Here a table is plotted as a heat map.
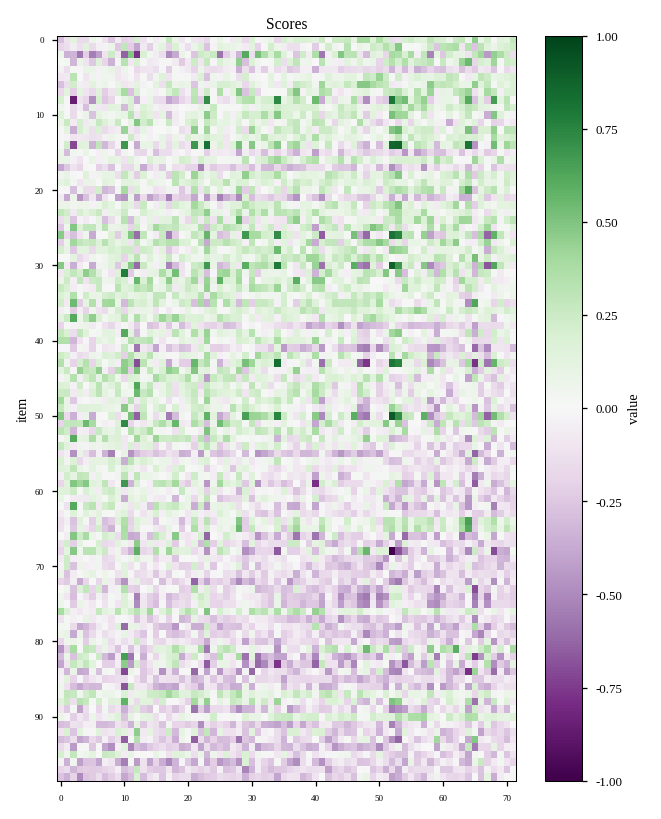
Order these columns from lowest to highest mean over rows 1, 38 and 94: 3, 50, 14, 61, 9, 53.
14, 50, 9, 3, 61, 53
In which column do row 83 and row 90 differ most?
34
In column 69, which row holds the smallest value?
82
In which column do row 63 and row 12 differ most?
68
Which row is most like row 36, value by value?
90
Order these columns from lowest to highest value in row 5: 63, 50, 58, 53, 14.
14, 63, 58, 53, 50
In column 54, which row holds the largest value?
8
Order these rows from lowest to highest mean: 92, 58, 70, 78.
78, 70, 92, 58
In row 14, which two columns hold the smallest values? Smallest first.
2, 65
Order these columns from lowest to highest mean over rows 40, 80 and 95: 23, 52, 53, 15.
53, 52, 23, 15
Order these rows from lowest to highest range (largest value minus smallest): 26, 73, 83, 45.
45, 73, 83, 26
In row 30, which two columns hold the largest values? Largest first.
52, 34
